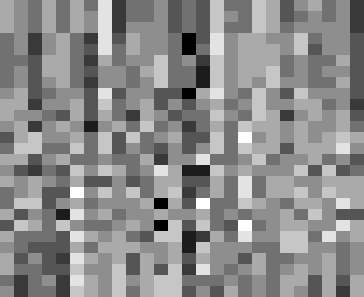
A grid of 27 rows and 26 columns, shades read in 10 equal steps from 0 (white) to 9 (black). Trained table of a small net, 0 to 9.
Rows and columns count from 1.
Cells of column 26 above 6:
4
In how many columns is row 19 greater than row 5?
10
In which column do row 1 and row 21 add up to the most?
12
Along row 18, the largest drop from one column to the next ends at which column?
6
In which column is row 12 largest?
7
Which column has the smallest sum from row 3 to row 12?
16
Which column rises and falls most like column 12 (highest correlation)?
17
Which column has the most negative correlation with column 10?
1
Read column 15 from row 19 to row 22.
0 3 2 7
